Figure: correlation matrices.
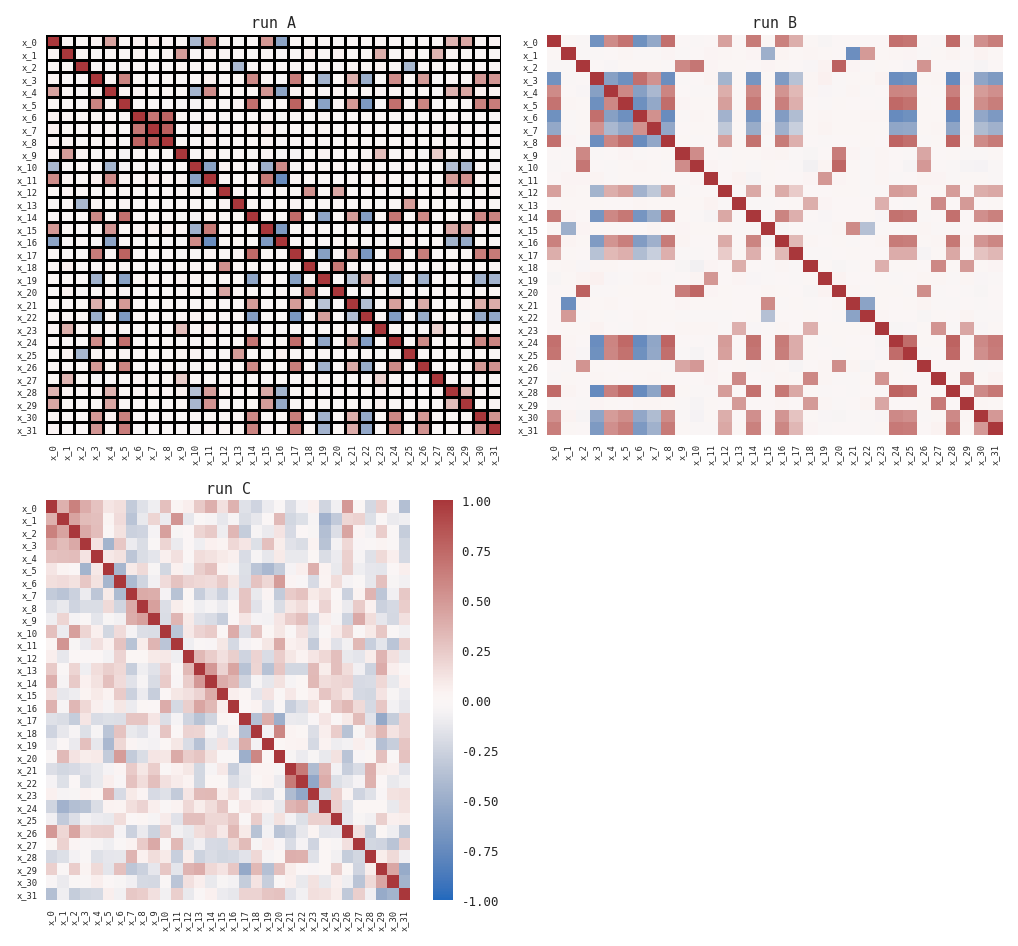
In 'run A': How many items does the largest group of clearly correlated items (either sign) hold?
11
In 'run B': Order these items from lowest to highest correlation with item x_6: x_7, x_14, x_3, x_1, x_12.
x_14, x_12, x_1, x_7, x_3
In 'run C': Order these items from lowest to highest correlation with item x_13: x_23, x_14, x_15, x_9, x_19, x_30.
x_19, x_9, x_30, x_15, x_23, x_14
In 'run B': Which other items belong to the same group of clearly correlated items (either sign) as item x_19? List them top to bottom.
x_11
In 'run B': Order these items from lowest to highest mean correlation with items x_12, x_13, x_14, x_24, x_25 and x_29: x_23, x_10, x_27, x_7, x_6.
x_6, x_7, x_10, x_23, x_27
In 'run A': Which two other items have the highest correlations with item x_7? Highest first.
x_8, x_6
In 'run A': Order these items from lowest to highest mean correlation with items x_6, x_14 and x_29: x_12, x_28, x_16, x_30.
x_16, x_12, x_28, x_30
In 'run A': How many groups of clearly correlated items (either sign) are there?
6
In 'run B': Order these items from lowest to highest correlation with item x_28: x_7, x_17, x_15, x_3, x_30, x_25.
x_3, x_7, x_15, x_17, x_30, x_25
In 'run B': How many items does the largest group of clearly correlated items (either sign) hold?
16
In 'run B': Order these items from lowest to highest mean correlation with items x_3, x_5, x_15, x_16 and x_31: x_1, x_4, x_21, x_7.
x_7, x_1, x_21, x_4
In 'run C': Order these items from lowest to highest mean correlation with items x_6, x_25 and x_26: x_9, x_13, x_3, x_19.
x_9, x_19, x_3, x_13
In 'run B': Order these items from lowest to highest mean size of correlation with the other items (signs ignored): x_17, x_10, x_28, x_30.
x_10, x_17, x_30, x_28
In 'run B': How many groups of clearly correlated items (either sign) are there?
5
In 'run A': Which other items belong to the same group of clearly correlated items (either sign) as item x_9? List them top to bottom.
x_1, x_23, x_27
